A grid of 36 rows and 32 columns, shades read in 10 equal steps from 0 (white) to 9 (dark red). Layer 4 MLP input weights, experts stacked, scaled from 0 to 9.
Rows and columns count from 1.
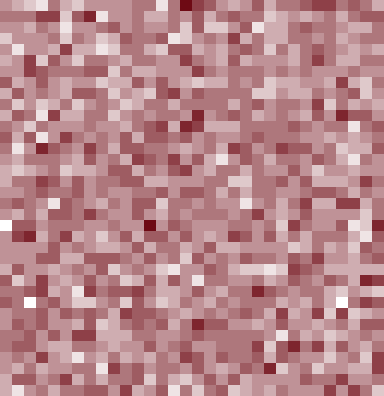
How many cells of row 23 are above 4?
9
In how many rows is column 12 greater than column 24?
17
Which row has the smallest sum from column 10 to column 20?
25
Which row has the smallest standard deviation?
18
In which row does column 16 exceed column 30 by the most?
12
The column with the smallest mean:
30
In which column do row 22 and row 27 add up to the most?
3
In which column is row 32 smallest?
23
